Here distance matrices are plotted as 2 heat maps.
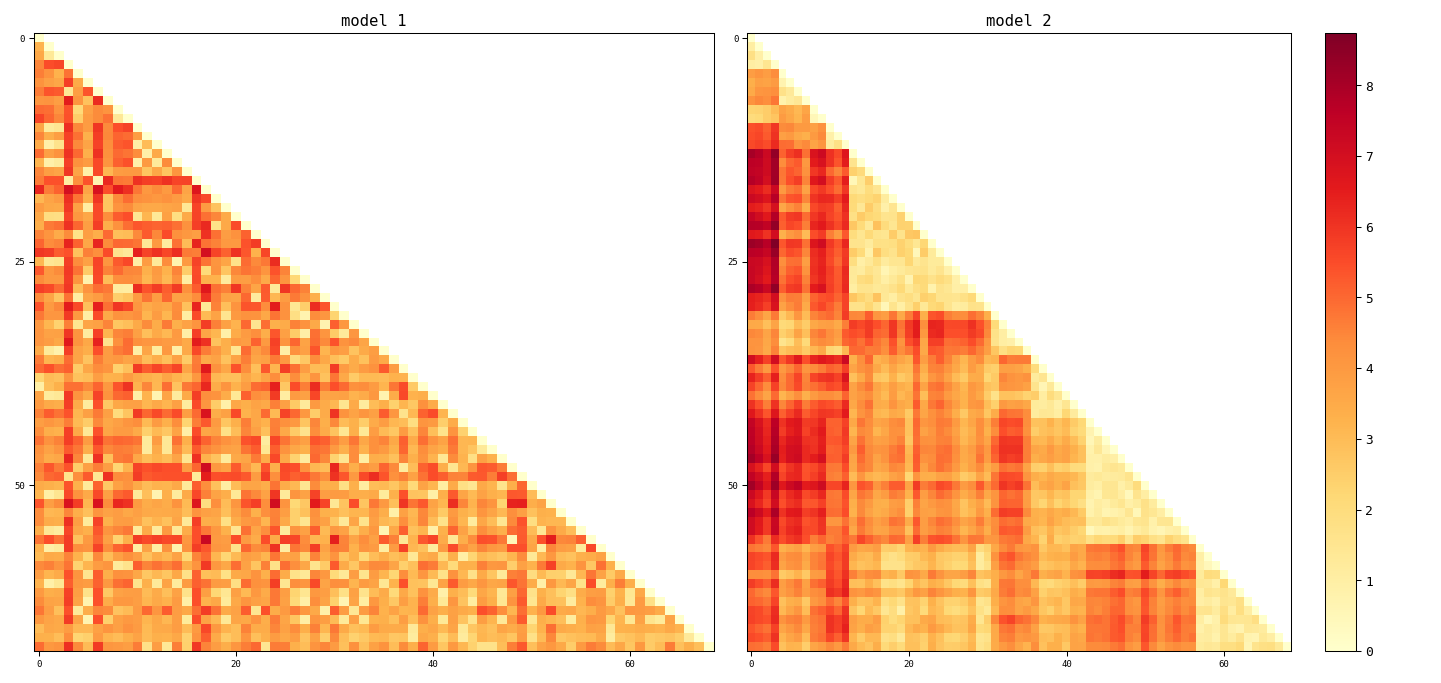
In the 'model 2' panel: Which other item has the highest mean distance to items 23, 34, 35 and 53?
3
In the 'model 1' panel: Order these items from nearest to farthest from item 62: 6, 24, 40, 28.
40, 28, 24, 6
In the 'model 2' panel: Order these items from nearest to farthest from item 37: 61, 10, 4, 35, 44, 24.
61, 44, 35, 4, 24, 10
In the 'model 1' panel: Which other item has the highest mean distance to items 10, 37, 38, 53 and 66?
17
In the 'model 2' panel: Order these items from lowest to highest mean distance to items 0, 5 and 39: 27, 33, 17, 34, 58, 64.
34, 33, 64, 58, 17, 27
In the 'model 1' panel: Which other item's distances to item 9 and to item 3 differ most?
28
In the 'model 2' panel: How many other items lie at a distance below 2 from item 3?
3
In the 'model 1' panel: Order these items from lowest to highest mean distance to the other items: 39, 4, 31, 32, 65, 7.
65, 31, 32, 4, 7, 39
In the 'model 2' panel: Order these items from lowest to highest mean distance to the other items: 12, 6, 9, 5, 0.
5, 6, 9, 12, 0
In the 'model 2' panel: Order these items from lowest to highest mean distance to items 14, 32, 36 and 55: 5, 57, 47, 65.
47, 57, 65, 5
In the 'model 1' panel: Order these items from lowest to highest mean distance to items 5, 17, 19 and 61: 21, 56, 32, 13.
13, 32, 21, 56
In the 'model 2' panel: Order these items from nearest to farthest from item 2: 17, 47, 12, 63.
63, 12, 17, 47
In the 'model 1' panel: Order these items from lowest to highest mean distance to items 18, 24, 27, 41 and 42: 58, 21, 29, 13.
58, 21, 29, 13
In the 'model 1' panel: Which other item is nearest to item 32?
29
